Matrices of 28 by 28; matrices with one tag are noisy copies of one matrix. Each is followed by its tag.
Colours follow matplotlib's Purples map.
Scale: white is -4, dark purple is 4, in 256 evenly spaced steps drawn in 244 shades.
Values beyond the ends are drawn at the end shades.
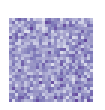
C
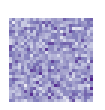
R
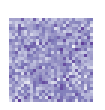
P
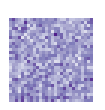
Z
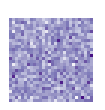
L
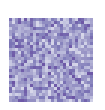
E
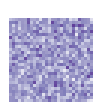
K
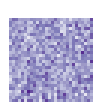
Z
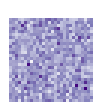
Z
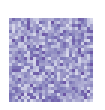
K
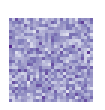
L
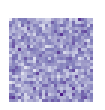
K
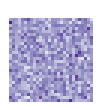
K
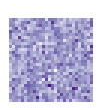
Z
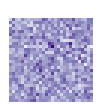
R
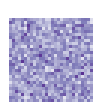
K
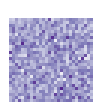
P
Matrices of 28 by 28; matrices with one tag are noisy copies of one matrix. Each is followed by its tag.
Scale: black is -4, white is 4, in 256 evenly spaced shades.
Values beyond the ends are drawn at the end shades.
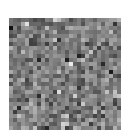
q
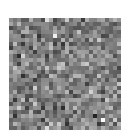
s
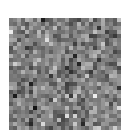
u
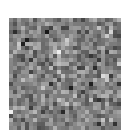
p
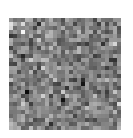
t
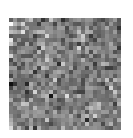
t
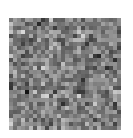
t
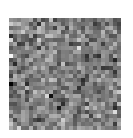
t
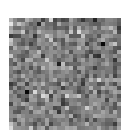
t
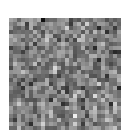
u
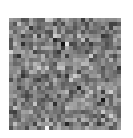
s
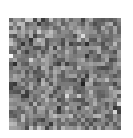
t
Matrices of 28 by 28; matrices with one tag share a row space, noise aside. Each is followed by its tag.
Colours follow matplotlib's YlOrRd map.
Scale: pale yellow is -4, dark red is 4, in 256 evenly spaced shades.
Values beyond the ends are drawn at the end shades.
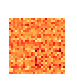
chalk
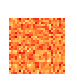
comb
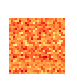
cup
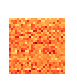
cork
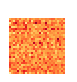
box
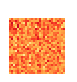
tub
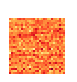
comb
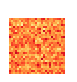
chalk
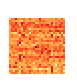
comb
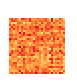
comb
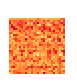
cup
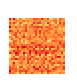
box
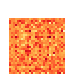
cork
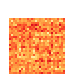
comb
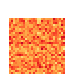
cup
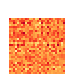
tub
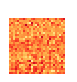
cork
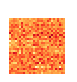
comb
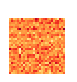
comb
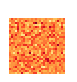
cork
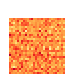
box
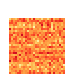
comb
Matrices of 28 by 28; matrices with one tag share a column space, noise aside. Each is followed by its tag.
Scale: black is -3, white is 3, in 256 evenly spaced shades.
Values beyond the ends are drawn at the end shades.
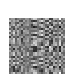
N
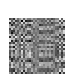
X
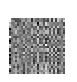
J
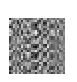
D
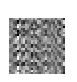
D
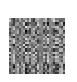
J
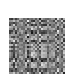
X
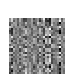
J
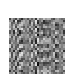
D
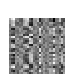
J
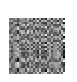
X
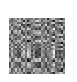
X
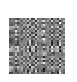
N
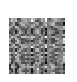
J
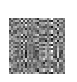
X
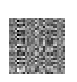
N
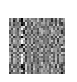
J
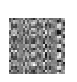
D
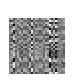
X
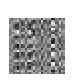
D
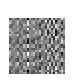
D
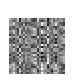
J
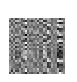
X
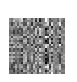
J
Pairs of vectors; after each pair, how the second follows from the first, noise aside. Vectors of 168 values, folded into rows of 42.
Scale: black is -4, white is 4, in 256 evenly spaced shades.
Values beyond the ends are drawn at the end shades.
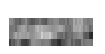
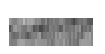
wrapped around, shrunk.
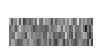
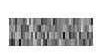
wrapped around, negated.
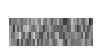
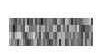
sign-scrambled.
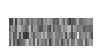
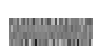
wrapped around, negated, partly zeroed.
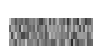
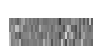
wrapped around, negated, partly zeroed.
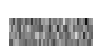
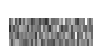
sign-scrambled.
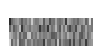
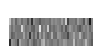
negated, partly zeroed.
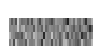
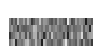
sign-scrambled.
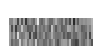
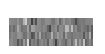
reversed, negated, partly zeroed.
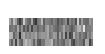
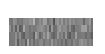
wrapped around, shrunk.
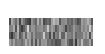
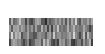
reversed.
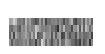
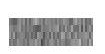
negated, shrunk.
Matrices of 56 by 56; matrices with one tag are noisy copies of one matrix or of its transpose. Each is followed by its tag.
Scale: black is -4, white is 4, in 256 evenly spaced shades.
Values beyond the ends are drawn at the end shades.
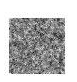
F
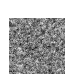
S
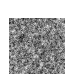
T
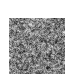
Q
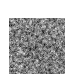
S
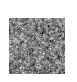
Q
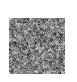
F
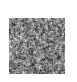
Q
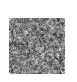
F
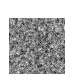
S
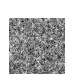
Q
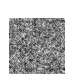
F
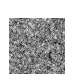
Q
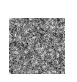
F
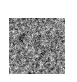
T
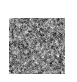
F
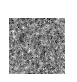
T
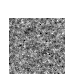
T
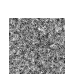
S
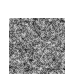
F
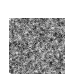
F
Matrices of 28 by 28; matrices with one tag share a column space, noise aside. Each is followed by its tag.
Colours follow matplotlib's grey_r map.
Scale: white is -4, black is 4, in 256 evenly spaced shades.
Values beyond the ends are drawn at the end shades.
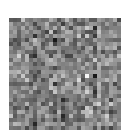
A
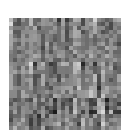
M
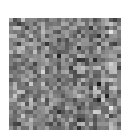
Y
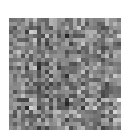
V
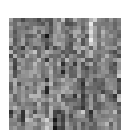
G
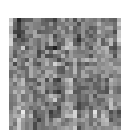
G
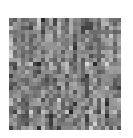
M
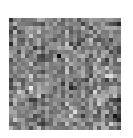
A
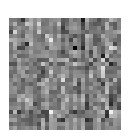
G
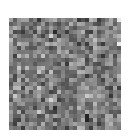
Y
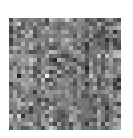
A
